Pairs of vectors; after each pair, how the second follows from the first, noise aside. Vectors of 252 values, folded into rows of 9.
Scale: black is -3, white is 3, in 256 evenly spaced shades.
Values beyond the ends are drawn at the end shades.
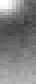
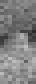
wrapped around, negated, shrunk.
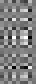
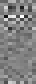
reversed, negated, partly zeroed.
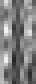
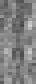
reversed, shrunk.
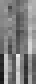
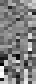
sign-scrambled.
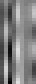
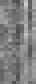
reversed, negated, shrunk.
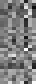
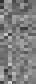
reversed, negated, shrunk.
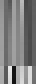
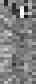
reversed, negated, partly zeroed.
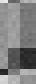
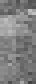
reversed, negated, shrunk.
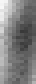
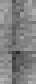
wrapped around, negated, shrunk.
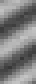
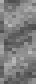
wrapped around, negated, shrunk.
